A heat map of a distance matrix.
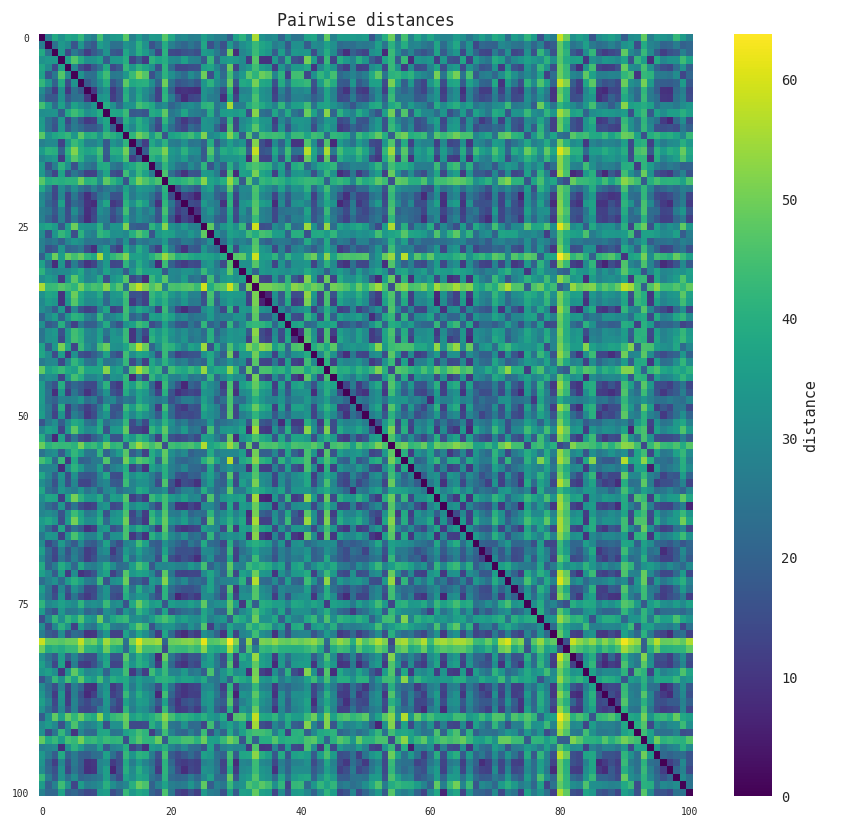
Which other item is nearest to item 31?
75
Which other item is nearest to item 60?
48
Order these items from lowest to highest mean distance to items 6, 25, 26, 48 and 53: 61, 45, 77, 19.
45, 61, 77, 19
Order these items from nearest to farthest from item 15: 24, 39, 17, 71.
39, 24, 71, 17
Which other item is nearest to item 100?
62
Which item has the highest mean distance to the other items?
80
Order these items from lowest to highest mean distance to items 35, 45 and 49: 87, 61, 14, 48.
14, 61, 87, 48
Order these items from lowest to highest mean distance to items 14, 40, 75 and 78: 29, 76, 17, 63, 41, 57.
57, 63, 76, 17, 41, 29
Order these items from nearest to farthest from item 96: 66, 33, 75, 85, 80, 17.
17, 66, 75, 85, 33, 80
